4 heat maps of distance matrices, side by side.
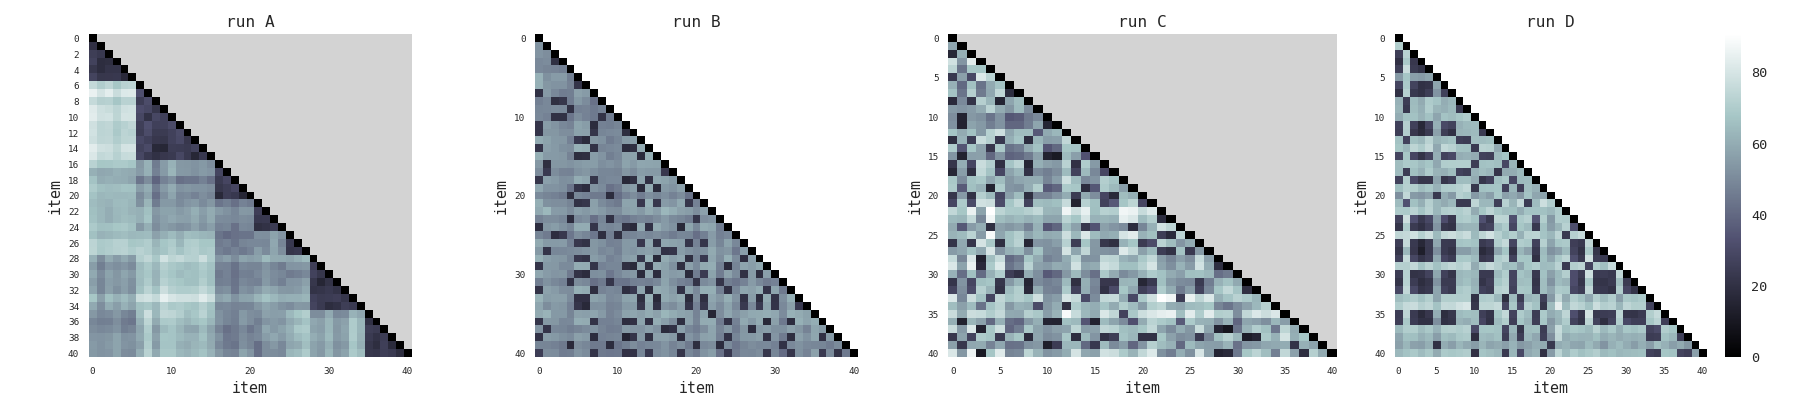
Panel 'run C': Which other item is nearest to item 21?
13
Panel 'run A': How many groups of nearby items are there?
7
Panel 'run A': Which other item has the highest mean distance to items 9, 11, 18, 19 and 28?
0
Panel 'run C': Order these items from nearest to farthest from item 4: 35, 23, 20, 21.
20, 35, 21, 23
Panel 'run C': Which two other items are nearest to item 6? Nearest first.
7, 30
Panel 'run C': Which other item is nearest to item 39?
10
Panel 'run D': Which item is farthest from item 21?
34
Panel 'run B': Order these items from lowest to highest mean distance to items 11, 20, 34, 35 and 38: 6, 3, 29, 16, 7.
7, 29, 6, 3, 16
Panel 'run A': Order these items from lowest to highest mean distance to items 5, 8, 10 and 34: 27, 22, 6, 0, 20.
6, 20, 22, 0, 27
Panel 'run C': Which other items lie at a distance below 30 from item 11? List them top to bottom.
1, 10, 15, 36, 39
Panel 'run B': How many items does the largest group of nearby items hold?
12
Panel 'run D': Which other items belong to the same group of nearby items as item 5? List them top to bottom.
20, 39
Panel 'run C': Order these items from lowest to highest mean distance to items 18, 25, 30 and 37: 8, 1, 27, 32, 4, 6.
6, 1, 27, 8, 32, 4
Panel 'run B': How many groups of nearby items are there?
6
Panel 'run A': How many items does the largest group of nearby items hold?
10
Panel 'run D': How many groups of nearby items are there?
5
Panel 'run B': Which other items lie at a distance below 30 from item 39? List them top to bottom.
4, 9, 20, 23, 31
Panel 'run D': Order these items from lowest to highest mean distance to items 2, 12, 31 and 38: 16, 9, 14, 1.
16, 14, 9, 1
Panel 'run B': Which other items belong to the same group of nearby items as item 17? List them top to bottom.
1, 16, 27, 37
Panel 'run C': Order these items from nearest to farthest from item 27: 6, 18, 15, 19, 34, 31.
31, 15, 6, 34, 19, 18
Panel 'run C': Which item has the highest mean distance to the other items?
35
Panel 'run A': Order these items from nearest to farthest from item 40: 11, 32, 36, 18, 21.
36, 21, 18, 32, 11
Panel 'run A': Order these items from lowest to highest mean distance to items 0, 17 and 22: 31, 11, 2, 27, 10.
2, 31, 27, 11, 10
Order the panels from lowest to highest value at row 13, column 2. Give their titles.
run C, run B, run D, run A
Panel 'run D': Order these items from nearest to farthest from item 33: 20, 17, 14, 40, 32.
14, 40, 20, 17, 32
